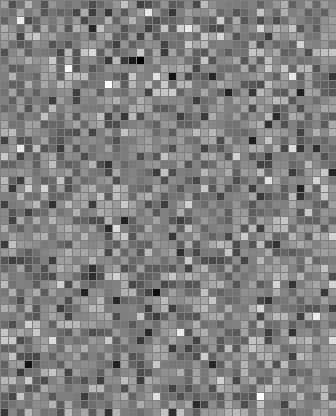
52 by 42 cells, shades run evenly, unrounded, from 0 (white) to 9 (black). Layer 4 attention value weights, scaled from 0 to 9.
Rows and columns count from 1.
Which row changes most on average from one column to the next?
24
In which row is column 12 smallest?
7
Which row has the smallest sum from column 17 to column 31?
11
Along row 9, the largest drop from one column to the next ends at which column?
9
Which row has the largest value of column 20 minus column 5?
37
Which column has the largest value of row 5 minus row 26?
16
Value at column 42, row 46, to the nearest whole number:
3
